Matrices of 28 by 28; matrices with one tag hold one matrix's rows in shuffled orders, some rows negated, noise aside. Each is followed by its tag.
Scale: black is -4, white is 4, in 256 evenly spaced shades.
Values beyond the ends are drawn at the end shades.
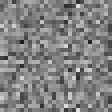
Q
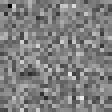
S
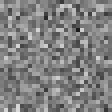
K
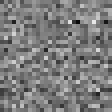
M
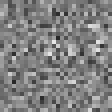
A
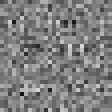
S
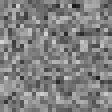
M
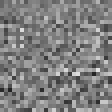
M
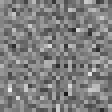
A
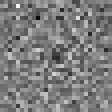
K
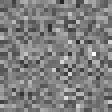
Q
